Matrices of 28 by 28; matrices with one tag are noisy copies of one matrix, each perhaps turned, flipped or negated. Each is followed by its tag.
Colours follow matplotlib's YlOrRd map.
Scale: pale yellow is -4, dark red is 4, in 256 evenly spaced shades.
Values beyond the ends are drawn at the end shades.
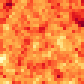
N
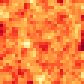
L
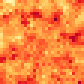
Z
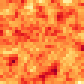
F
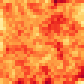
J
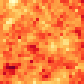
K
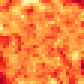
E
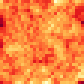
J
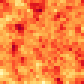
Z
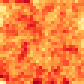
J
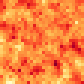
Z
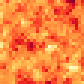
K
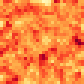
L
